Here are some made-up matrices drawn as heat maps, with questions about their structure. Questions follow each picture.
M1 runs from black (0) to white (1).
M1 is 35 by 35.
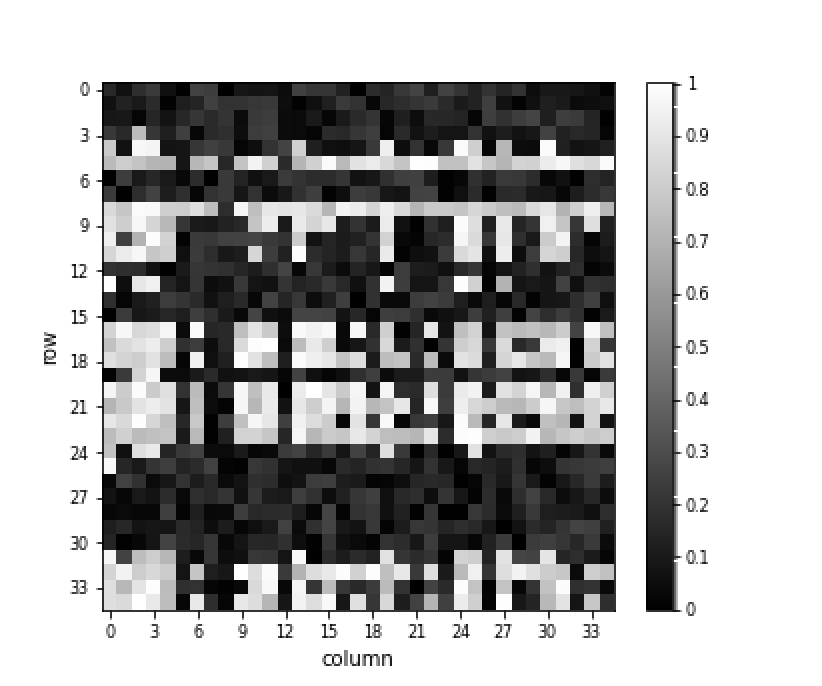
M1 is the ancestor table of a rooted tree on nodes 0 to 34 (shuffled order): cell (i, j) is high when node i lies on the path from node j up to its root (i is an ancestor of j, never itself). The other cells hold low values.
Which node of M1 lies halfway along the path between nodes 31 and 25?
13
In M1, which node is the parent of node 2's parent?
19
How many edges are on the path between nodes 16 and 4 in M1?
9
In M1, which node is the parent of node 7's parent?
8
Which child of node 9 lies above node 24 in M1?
33
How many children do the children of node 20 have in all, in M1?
3
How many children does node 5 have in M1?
2
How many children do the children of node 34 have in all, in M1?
2
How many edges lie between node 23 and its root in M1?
2
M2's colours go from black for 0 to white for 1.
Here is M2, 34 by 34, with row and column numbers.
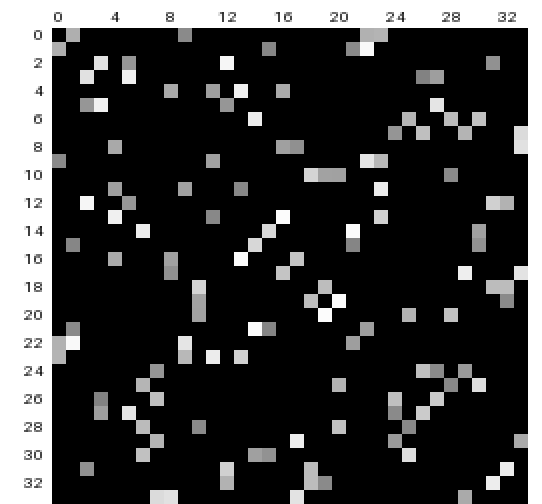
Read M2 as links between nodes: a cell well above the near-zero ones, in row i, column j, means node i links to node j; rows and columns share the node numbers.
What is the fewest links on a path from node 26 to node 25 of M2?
7
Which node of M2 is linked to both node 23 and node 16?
node 13
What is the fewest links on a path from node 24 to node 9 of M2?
6
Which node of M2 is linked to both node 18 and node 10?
node 19
